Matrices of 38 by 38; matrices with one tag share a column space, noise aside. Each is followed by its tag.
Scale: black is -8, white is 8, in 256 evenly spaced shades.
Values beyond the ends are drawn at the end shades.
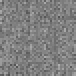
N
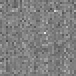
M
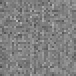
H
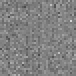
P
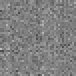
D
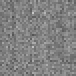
N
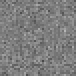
N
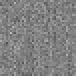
H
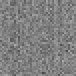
D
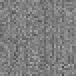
N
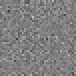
D
